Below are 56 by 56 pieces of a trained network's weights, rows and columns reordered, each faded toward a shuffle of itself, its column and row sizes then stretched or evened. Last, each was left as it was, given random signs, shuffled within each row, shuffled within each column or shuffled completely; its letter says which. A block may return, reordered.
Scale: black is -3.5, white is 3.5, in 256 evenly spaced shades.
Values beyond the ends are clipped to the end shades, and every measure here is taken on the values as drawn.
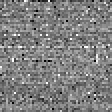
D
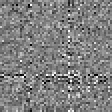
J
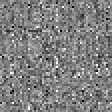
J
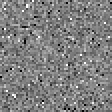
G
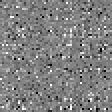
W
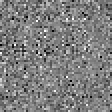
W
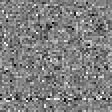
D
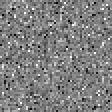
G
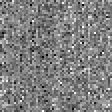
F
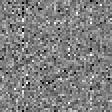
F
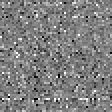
W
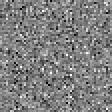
F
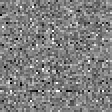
W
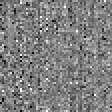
F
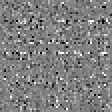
W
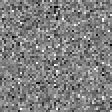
F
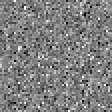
F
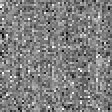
F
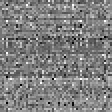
J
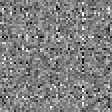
J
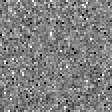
G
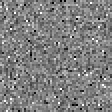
G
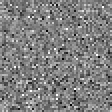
D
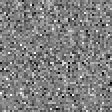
D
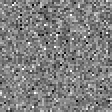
G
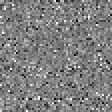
D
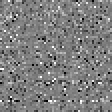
W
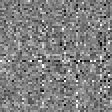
J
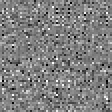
J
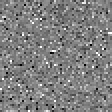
G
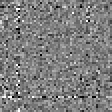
W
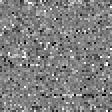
D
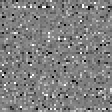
D
